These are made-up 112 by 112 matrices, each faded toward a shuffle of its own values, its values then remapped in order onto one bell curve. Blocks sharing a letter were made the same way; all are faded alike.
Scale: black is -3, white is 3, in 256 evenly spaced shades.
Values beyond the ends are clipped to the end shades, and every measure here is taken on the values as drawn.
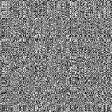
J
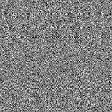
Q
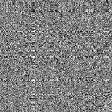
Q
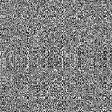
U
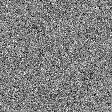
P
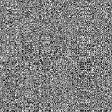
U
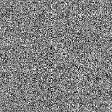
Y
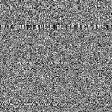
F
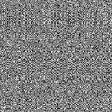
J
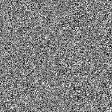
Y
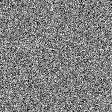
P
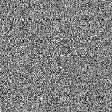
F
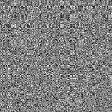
J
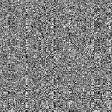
U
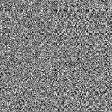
Q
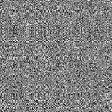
J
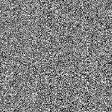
Y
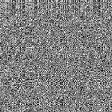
Q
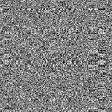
Q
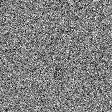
P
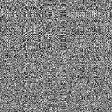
U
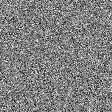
P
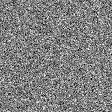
P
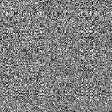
U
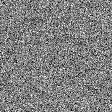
P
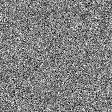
P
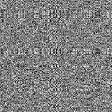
U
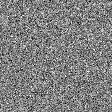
P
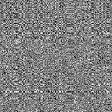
J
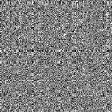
U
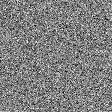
P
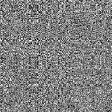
U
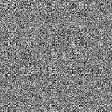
U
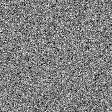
P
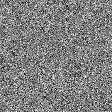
P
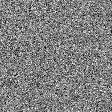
P
